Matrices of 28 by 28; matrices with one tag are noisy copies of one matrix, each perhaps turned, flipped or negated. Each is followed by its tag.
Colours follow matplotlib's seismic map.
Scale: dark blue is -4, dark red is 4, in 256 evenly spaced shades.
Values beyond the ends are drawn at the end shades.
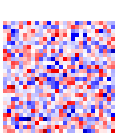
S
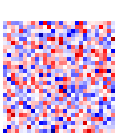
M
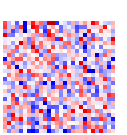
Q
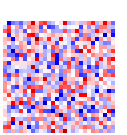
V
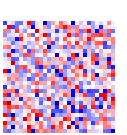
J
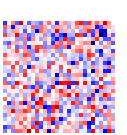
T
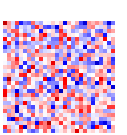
S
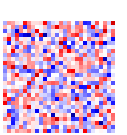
S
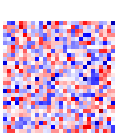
J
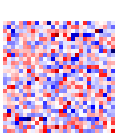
S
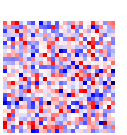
V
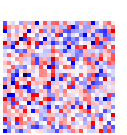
T
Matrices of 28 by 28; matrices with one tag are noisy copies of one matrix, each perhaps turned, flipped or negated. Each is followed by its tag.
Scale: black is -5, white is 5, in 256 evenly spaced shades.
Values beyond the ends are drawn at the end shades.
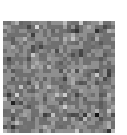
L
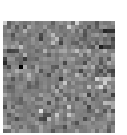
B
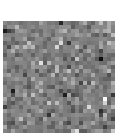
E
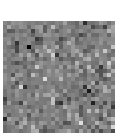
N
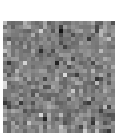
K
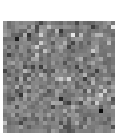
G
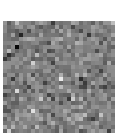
G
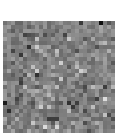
N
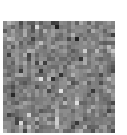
K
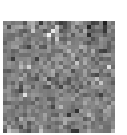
B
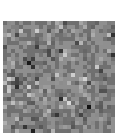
N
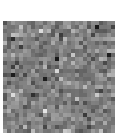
K
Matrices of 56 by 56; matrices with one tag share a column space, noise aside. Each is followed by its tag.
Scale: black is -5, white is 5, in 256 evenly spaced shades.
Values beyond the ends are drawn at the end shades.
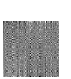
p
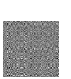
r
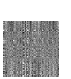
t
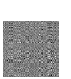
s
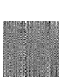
p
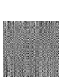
p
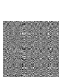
r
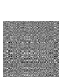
s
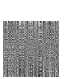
p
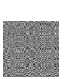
r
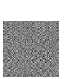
s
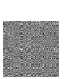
r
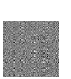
s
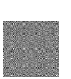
r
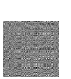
r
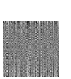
p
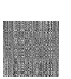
t
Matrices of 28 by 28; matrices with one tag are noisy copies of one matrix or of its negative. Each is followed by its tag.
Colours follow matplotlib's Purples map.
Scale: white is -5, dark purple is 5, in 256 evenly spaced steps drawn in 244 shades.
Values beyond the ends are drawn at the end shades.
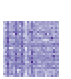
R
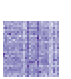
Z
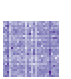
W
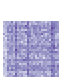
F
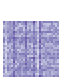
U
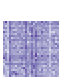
W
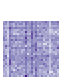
W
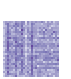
R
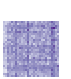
F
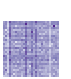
W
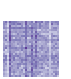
W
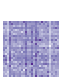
W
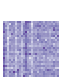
R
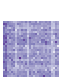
F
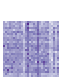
Z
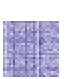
U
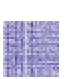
R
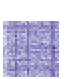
F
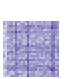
F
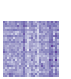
Z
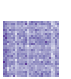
F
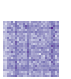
F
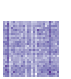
W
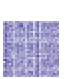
U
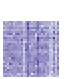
Z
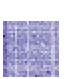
F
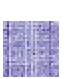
W
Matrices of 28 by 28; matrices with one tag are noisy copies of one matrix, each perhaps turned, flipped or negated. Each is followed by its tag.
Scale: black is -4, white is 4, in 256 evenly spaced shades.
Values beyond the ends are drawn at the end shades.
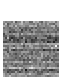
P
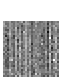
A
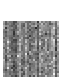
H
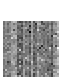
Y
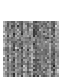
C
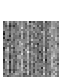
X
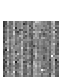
C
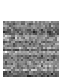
Y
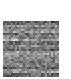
C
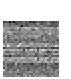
Y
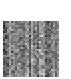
Y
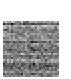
H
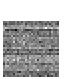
P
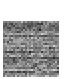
X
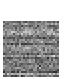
H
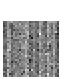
C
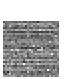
A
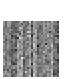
Y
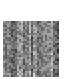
Y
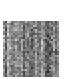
H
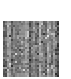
C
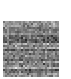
P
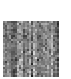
Y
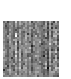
A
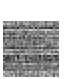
P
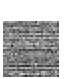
A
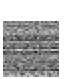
Y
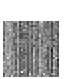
X
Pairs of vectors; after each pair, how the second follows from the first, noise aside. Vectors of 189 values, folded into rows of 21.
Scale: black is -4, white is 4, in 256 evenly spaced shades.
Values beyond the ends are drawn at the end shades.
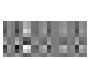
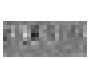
wrapped around, negated, partly zeroed.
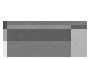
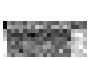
scaled up.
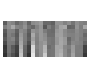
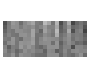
reversed, shrunk.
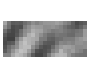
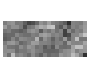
reversed, negated, partly zeroed.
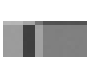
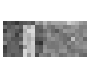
negated.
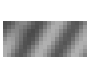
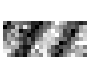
scaled up.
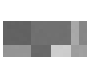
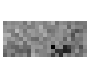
negated, partly zeroed.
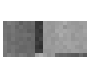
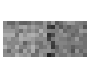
reversed, partly zeroed.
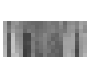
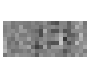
wrapped around, negated, partly zeroed.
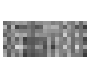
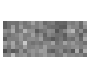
reversed, shrunk.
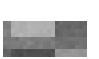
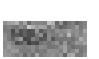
wrapped around, negated, partly zeroed.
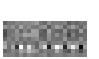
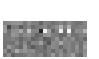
reversed, partly zeroed.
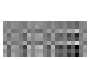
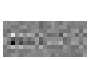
reversed, partly zeroed.
